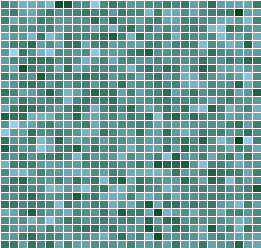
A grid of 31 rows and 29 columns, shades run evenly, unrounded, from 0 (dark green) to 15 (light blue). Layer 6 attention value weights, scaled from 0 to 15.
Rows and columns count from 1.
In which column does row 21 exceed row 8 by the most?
23
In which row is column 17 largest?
2
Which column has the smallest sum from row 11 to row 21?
19
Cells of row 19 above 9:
8
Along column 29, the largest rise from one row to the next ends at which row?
13
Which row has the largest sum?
22
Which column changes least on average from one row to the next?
25
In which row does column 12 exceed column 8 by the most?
1
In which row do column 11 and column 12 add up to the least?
12
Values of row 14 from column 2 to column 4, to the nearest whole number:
6 4 5
